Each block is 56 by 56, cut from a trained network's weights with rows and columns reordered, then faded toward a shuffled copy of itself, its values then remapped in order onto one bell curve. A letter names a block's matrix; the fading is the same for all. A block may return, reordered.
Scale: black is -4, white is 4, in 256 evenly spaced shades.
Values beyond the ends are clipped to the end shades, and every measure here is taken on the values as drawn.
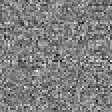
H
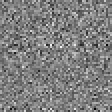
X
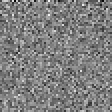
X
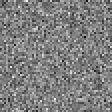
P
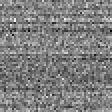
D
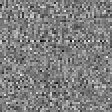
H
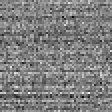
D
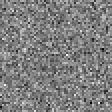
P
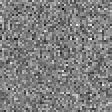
X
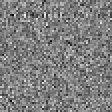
X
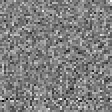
X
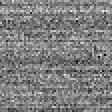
D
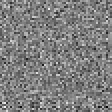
X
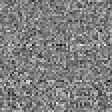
H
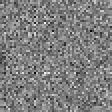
X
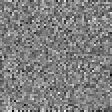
X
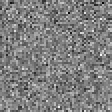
X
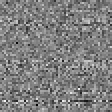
H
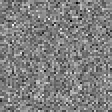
X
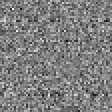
H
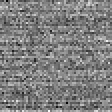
D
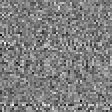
H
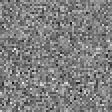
P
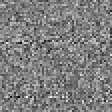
H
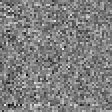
X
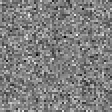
P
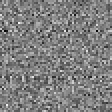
H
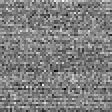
D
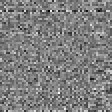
H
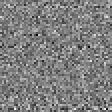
H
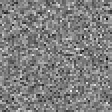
X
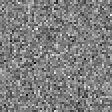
P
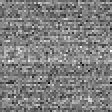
D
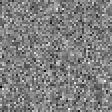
P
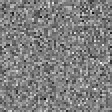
P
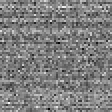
D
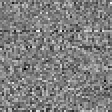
H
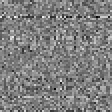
H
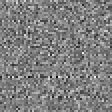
H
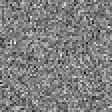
P
